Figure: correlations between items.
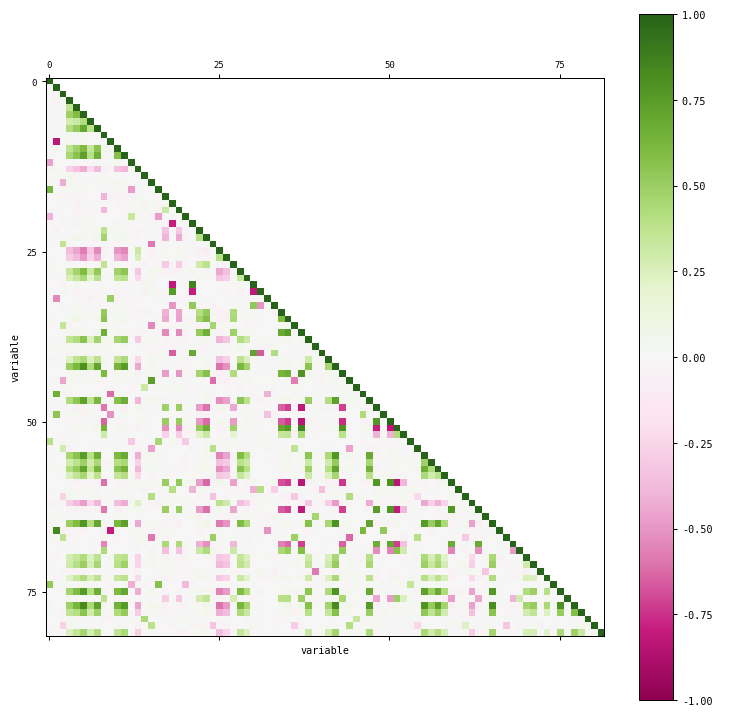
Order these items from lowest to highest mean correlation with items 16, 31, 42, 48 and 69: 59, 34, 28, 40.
40, 34, 59, 28
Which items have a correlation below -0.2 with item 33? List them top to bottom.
18, 31, 60
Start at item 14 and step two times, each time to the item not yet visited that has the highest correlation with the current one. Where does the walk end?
45
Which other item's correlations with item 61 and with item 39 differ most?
72
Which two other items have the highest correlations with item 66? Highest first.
1, 46
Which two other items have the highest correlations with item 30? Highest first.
21, 40
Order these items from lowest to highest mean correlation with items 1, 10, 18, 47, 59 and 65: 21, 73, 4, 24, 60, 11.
21, 24, 60, 73, 4, 11
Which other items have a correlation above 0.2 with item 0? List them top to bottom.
16, 53, 74
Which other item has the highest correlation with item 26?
25
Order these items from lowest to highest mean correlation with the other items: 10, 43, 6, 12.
12, 43, 6, 10
